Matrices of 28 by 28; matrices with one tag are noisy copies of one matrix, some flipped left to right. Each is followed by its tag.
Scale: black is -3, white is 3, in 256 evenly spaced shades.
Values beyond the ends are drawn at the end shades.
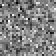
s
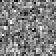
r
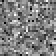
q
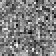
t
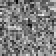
s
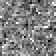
s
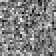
s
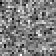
q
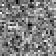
s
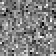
t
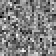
t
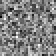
t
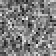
s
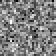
r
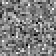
t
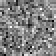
s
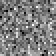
t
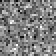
r
